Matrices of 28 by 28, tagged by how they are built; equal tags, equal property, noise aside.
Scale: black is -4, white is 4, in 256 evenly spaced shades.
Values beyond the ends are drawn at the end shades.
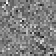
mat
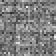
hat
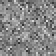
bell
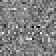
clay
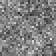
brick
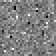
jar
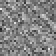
bell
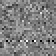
clay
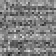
hat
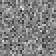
hat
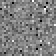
jar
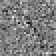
mat
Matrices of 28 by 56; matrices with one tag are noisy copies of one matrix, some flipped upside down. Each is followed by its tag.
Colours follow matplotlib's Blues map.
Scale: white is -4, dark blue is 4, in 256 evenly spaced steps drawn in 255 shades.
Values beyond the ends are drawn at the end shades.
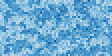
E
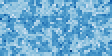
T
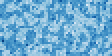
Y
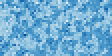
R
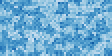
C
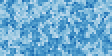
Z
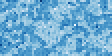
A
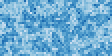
T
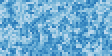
Z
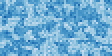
C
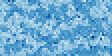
E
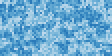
C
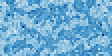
E
